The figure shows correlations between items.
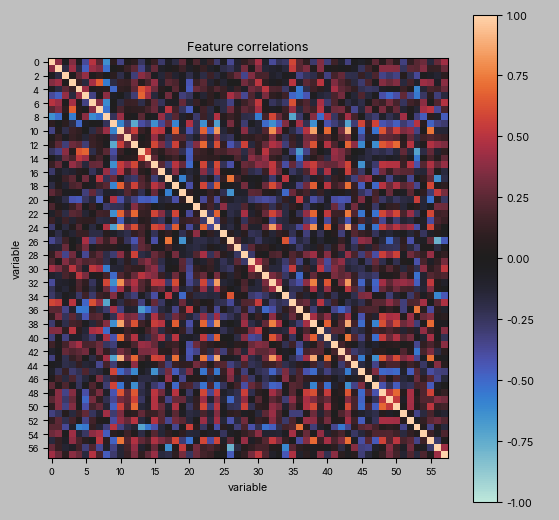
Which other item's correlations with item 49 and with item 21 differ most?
37
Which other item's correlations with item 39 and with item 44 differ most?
7
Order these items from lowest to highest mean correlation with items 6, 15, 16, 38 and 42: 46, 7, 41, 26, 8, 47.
47, 26, 46, 8, 41, 7
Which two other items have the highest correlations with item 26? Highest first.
17, 34
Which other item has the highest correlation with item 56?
19
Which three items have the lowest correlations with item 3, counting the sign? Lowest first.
8, 20, 45
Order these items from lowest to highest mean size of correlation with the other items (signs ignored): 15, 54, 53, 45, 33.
54, 33, 53, 45, 15
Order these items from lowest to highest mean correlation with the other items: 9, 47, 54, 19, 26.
9, 47, 26, 19, 54
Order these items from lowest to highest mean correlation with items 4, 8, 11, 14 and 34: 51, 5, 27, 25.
25, 27, 51, 5
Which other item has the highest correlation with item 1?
35
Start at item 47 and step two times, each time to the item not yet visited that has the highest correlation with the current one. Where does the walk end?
45
